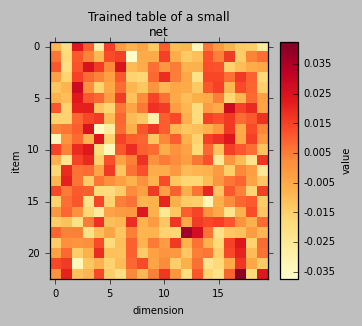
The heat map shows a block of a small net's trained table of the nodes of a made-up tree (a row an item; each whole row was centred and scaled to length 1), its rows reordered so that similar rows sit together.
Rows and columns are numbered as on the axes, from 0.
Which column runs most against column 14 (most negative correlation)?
1
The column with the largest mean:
2
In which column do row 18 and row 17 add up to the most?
13
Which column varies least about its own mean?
11
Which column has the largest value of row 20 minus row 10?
4
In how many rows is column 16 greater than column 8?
15
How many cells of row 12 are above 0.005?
6
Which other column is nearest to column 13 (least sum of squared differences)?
12
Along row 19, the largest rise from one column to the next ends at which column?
16
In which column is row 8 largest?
3
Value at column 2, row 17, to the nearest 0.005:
-0.02
